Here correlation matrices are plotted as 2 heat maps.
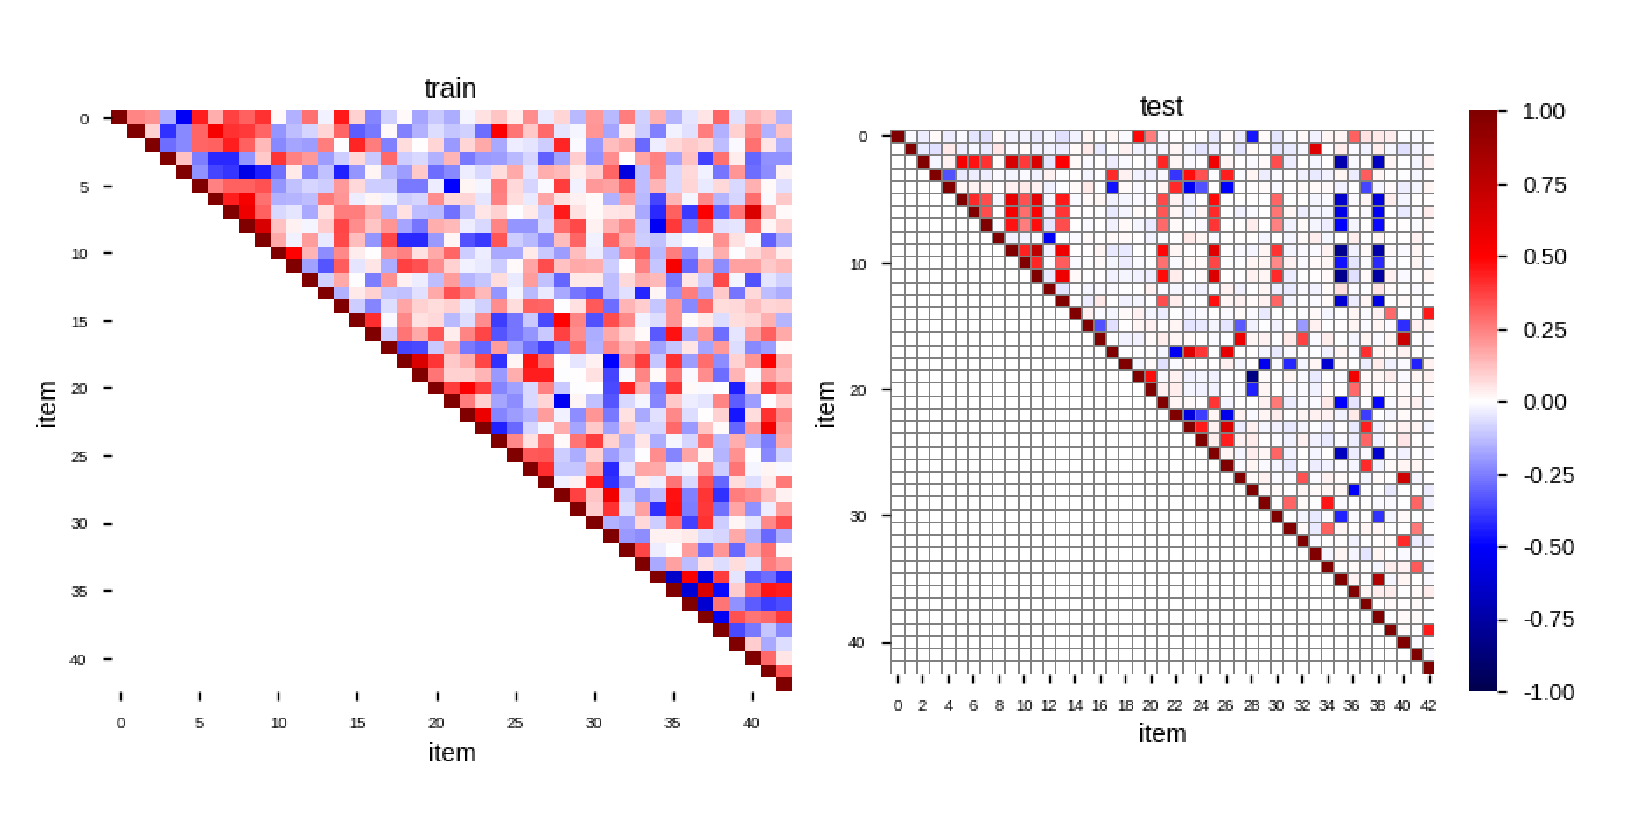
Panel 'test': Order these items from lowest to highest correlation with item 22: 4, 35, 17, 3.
17, 3, 35, 4
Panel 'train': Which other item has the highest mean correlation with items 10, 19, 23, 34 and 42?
18
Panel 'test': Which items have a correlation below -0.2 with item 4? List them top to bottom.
3, 17, 23, 24, 26, 37
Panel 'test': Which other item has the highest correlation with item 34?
29
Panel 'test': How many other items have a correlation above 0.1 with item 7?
10
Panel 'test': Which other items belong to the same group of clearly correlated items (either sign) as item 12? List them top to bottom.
8
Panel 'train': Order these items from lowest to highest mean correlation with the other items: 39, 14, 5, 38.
38, 39, 5, 14
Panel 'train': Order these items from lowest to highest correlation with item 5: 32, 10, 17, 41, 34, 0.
10, 17, 41, 34, 32, 0
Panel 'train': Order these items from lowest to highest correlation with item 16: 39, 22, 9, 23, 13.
9, 39, 13, 22, 23
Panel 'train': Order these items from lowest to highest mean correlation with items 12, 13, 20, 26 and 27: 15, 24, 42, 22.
15, 24, 42, 22
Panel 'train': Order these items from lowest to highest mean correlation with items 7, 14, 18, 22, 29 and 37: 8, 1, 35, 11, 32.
32, 1, 11, 8, 35
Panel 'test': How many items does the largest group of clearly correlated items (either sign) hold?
13
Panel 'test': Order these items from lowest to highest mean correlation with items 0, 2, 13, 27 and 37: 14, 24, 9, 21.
14, 24, 21, 9
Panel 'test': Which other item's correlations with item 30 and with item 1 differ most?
33
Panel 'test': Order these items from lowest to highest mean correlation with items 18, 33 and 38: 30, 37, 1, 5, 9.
9, 5, 30, 37, 1
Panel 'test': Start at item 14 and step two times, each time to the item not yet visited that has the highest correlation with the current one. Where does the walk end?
39
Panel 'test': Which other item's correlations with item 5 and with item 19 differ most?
28
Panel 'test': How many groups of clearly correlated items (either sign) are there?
8
